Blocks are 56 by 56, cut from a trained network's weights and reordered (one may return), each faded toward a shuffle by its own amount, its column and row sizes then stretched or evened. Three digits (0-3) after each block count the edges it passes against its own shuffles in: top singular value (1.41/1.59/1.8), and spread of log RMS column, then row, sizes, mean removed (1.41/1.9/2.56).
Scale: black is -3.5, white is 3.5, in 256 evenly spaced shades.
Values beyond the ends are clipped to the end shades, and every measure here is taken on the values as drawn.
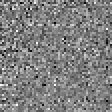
0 2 2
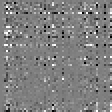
3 3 3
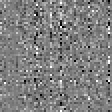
0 3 2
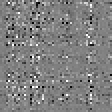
0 3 3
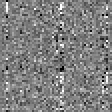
2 3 0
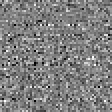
0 0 3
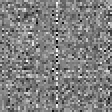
1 3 0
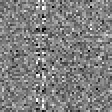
2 2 0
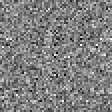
0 0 1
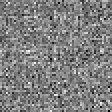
1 1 0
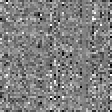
3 3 1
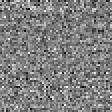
2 0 2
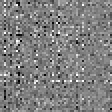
2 3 2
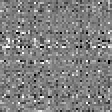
3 3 3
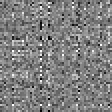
3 3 1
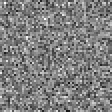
0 0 0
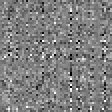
1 3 2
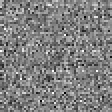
2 0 1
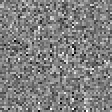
1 1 1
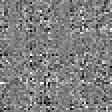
0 3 2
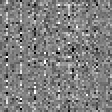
2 3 0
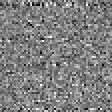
2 0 2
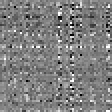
3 3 2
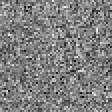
1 0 0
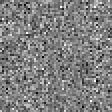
0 2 0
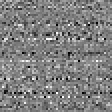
3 1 3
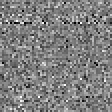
1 0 2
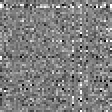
1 3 2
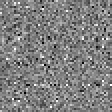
2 1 1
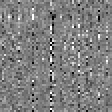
3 3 0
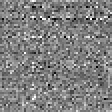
3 1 2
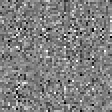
1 2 1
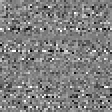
0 0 3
